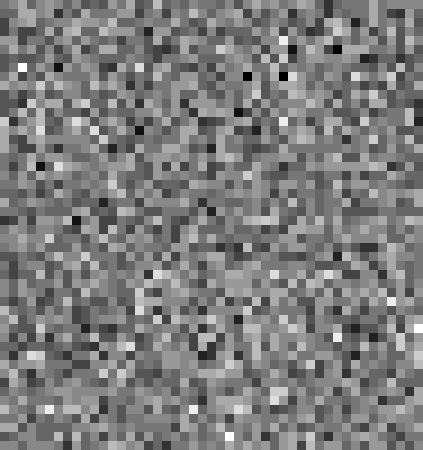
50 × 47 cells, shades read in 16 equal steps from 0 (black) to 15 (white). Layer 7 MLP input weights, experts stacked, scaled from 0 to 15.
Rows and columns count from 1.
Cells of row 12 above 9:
12
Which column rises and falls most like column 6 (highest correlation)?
22
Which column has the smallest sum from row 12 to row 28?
24
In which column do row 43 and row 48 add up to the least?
41
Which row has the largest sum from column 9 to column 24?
32
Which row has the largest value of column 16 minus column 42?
8
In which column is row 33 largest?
16
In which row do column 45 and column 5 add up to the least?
19
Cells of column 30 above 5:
38
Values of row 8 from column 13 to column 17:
3 10 7 13 5
